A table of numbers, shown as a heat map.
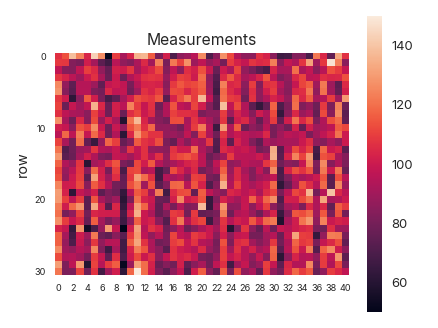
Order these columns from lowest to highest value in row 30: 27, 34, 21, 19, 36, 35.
36, 21, 27, 19, 34, 35
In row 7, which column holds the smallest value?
28
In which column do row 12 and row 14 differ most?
30
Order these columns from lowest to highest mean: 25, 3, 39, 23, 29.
29, 25, 3, 39, 23
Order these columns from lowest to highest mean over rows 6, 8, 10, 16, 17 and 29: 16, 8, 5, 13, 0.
16, 8, 13, 0, 5
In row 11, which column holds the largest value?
11
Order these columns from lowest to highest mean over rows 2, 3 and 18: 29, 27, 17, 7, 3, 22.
22, 7, 27, 29, 3, 17
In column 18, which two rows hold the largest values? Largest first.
1, 6
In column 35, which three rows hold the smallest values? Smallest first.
0, 11, 7
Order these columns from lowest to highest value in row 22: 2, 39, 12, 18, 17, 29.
18, 2, 29, 12, 17, 39
